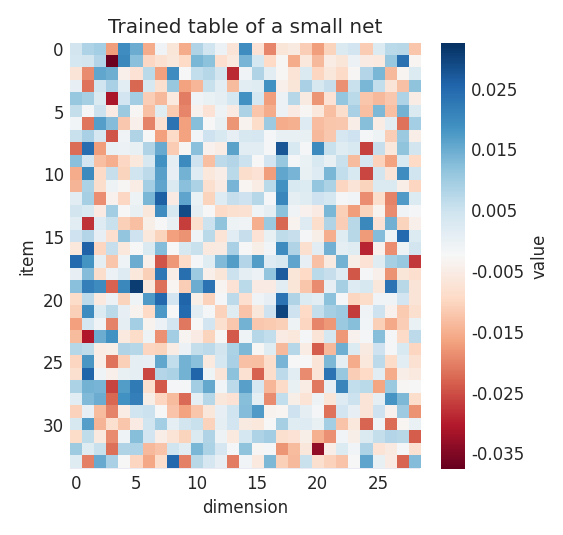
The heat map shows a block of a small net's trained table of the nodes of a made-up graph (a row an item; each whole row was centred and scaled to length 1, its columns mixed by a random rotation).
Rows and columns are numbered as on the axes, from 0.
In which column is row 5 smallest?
9
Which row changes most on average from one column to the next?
6
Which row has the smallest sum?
22
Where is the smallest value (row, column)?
1, 3
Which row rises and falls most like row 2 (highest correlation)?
23
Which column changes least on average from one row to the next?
19
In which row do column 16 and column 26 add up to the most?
14
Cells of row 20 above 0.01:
5
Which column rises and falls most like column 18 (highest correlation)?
13
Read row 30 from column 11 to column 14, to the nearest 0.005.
-0.01 0 0.005 -0.005
